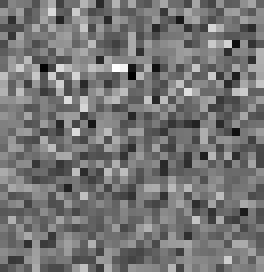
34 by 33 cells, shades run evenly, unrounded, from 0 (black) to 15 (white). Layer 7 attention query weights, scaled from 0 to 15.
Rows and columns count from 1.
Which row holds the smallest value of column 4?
31
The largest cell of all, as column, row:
15, 9
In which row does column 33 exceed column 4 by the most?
11
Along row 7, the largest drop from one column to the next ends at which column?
18
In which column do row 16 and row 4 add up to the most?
27
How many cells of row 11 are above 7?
18
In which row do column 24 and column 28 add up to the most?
12
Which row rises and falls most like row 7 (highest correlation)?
5
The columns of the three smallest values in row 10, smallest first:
17, 30, 28
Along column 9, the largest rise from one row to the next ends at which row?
13
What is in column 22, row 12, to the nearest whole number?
10
